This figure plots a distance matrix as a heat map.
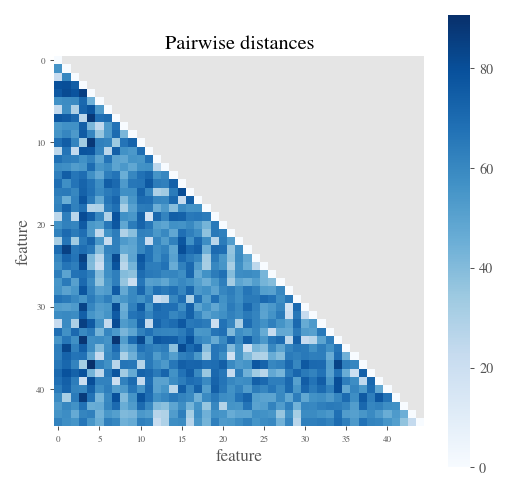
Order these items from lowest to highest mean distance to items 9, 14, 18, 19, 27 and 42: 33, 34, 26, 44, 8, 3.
8, 44, 26, 33, 34, 3
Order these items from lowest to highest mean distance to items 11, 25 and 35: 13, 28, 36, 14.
36, 14, 28, 13
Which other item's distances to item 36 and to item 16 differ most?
38
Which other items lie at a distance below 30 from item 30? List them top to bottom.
28, 31, 34
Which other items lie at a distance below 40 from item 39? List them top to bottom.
3, 7, 10, 37
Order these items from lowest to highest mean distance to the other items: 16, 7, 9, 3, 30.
9, 30, 16, 7, 3
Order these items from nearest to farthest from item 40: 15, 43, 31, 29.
43, 29, 31, 15
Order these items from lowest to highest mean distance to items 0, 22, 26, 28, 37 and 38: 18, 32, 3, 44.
32, 18, 44, 3
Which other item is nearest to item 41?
1
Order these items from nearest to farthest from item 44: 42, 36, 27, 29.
29, 42, 27, 36
